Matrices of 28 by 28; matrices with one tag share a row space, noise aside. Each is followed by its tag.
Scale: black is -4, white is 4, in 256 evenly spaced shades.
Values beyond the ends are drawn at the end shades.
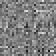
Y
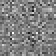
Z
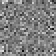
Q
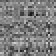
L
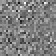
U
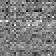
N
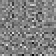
Z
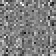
Q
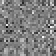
Q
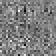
U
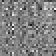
Z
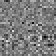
Z
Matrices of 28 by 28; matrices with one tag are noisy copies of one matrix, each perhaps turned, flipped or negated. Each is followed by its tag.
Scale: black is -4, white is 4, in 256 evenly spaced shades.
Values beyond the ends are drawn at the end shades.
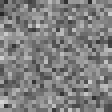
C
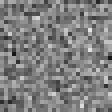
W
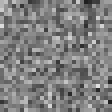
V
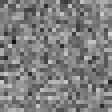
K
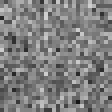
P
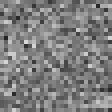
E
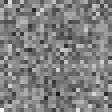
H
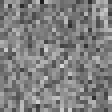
E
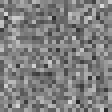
H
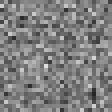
H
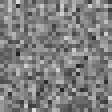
W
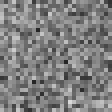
K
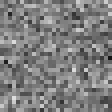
C
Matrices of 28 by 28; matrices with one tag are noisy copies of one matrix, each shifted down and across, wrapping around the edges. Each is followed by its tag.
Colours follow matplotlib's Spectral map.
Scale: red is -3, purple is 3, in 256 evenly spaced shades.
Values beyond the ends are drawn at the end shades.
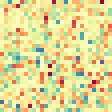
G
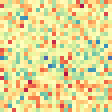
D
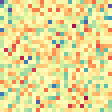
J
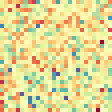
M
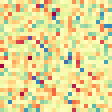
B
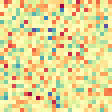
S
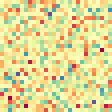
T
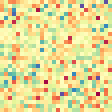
G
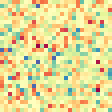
M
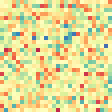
T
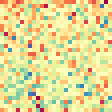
D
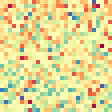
D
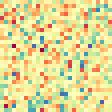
G
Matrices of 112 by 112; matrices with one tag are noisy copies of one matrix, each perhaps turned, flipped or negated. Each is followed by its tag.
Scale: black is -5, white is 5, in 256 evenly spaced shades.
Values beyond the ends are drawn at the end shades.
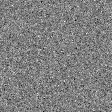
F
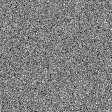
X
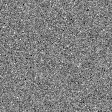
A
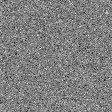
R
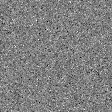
F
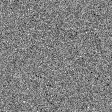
A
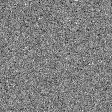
X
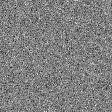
X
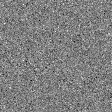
A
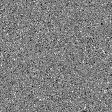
A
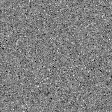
X
